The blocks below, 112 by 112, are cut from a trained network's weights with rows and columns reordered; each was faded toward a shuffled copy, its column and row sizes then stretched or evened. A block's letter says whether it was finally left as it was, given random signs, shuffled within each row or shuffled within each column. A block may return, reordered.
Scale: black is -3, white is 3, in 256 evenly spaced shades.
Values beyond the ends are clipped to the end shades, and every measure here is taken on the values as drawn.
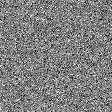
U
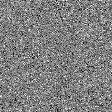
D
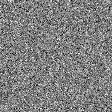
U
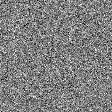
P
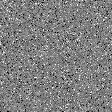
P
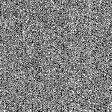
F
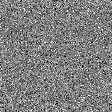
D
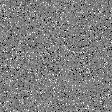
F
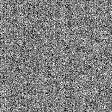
P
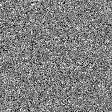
U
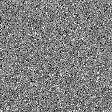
P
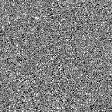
F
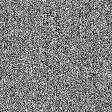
P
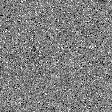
U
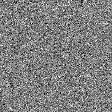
D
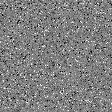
U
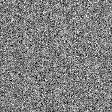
P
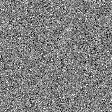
P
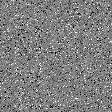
D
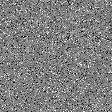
U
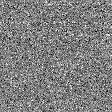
U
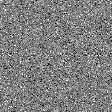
F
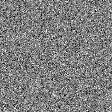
D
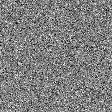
U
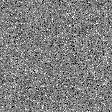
P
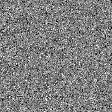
D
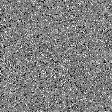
F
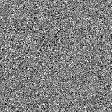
F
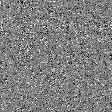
D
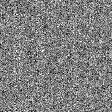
P
